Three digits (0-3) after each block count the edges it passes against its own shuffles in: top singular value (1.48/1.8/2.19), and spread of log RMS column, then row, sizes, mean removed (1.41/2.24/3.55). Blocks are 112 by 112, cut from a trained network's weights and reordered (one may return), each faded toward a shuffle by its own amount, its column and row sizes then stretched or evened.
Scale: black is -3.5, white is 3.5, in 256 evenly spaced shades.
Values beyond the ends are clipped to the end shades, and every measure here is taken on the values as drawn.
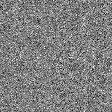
1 1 0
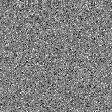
2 0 0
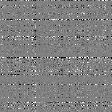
3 2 3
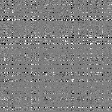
2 2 3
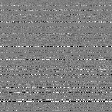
3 0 3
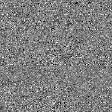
0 1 2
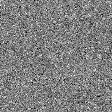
0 0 1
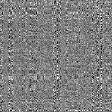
3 3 1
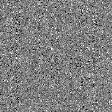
0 2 0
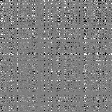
1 3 3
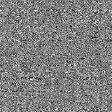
0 1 2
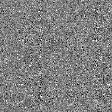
1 2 1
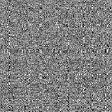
3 2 1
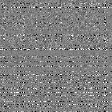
1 2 3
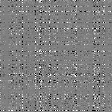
1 3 3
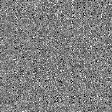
0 2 1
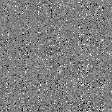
0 2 1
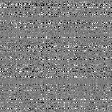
1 2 3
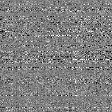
0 1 3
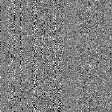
0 3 0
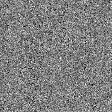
0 1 0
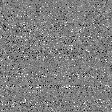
0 0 2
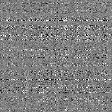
2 2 3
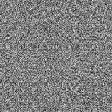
3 1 0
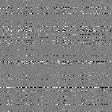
2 2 3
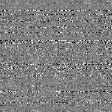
0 1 3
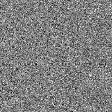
1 1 0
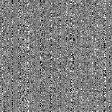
1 3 1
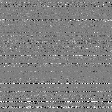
3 0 3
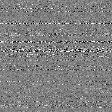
1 0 3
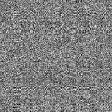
3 1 1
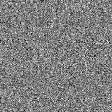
2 0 1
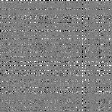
2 2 3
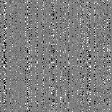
3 3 1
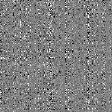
0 3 2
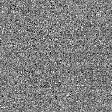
1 1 1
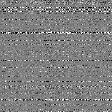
3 1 3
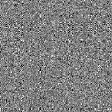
3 2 1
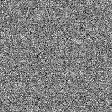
2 0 0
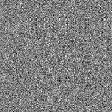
3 1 0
